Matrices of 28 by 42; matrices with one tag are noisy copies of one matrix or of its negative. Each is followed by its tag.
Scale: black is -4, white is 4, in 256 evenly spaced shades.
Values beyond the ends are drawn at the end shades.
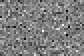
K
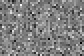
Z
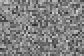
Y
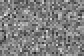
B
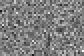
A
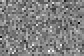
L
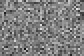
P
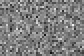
L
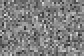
B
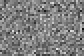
Z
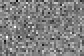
L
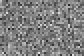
K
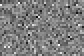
Y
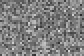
Z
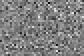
P
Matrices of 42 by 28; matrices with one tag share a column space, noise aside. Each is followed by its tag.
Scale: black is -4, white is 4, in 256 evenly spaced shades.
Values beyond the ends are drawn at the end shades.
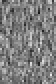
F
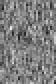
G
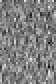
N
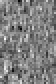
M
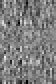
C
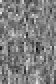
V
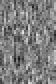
G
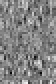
C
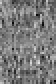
C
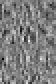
G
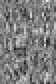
N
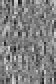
V
